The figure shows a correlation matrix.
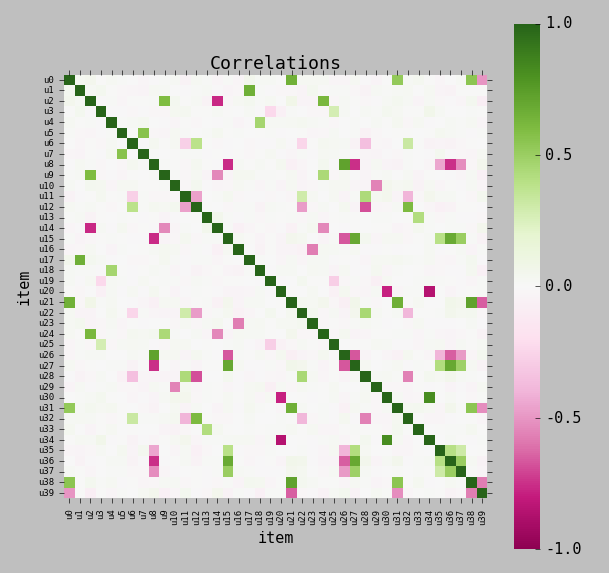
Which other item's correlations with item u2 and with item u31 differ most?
u14
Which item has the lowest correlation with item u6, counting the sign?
u28
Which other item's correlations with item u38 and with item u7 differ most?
u21
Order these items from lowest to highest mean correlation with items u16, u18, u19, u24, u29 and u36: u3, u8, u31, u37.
u8, u3, u31, u37
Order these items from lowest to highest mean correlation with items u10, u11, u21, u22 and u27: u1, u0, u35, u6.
u6, u1, u35, u0
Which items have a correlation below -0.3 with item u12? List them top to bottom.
u11, u22, u28
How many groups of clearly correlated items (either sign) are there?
12
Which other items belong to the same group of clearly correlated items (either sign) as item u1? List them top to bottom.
u17
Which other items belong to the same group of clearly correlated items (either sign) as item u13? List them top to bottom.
u33
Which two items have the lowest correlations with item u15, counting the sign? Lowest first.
u8, u26
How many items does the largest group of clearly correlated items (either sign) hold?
7
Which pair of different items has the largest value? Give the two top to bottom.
u30, u34
